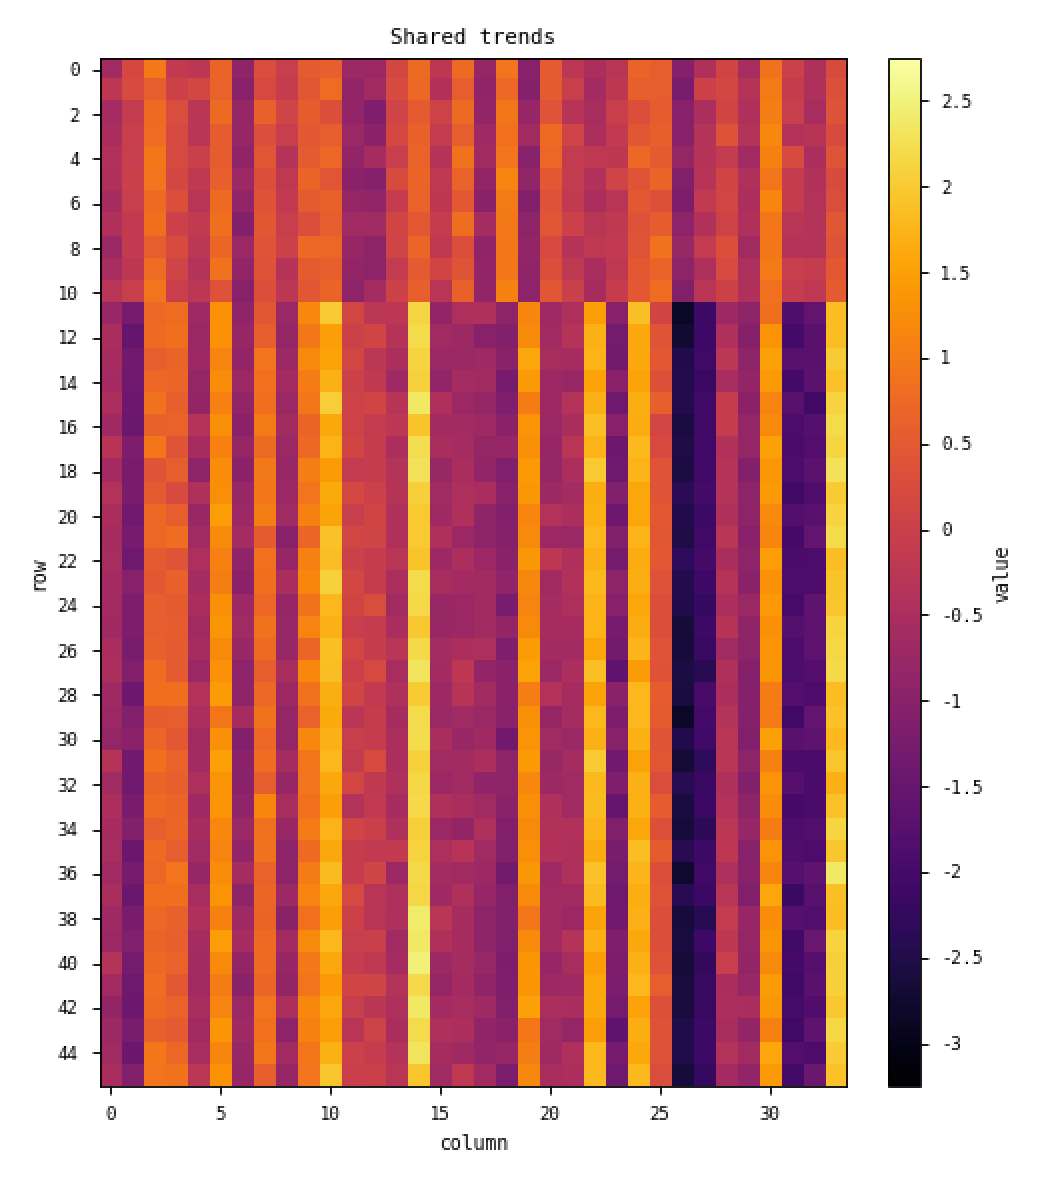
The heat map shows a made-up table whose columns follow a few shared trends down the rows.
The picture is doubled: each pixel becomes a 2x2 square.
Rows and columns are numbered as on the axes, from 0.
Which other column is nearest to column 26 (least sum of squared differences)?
27
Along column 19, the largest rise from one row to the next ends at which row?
11
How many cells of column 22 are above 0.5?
35
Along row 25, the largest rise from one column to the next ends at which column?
33
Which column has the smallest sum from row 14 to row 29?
26
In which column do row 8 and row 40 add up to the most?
14
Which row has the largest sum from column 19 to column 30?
3
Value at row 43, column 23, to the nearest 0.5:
-1.5
